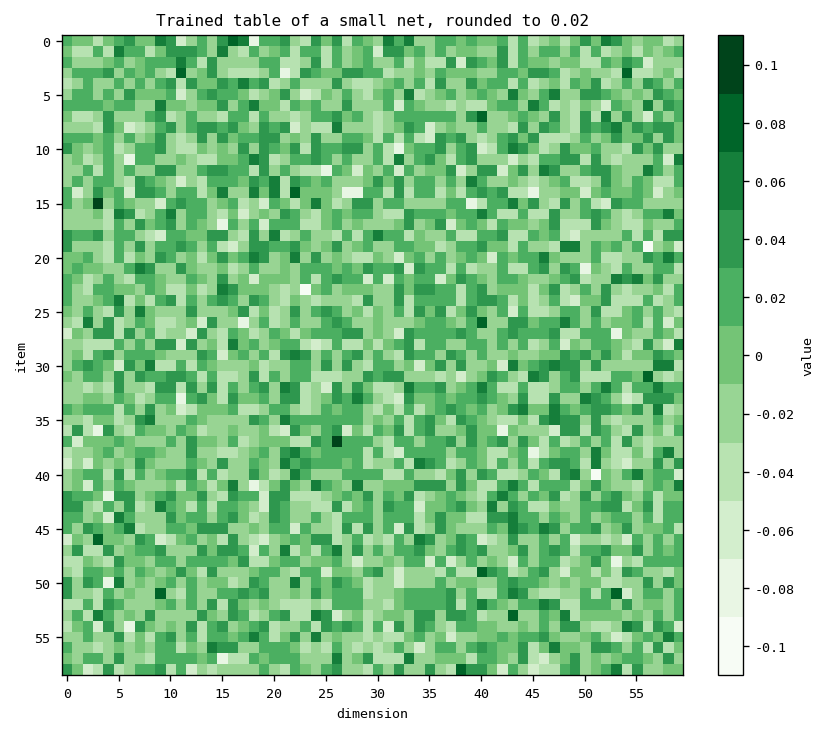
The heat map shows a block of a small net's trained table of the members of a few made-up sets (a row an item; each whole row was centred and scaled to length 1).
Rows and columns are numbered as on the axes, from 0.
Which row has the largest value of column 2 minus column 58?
26
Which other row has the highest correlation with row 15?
44
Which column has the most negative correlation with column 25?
10
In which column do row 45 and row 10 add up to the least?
32
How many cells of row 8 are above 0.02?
17
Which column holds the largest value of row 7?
40
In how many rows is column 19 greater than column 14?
22
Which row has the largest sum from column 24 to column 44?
37
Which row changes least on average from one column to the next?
35
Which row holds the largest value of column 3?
15
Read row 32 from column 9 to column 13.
0.04 0.04 -0.04 0.04 -0.02
